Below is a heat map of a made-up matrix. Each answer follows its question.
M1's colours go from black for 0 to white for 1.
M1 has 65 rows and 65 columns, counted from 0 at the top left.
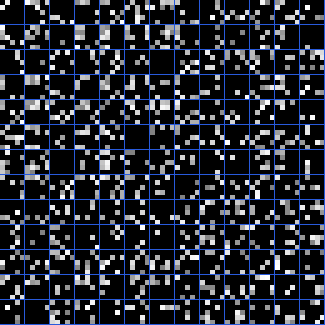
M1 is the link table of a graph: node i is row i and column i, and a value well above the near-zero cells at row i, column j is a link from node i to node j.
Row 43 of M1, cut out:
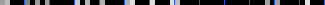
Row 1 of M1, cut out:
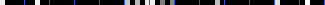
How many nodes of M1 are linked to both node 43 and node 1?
7
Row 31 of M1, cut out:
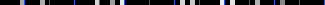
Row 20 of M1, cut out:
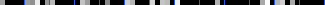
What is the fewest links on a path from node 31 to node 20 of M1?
2
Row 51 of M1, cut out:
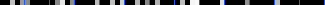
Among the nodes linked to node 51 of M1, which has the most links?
node 55
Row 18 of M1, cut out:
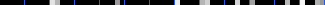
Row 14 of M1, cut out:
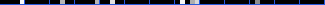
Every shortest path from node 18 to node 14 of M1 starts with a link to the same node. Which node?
node 11
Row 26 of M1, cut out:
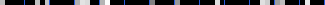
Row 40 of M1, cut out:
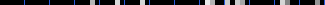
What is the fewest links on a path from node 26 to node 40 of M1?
2
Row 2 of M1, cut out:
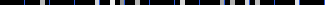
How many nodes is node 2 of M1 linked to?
11
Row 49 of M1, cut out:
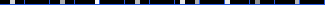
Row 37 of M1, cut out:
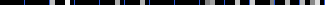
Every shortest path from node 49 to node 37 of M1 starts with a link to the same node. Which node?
node 45
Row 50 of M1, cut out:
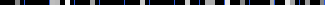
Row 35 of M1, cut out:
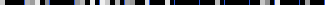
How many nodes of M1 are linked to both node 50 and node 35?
2
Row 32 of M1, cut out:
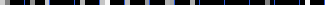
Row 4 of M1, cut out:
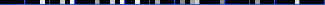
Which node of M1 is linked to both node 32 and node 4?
node 38
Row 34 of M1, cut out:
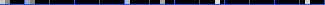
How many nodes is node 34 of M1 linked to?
8
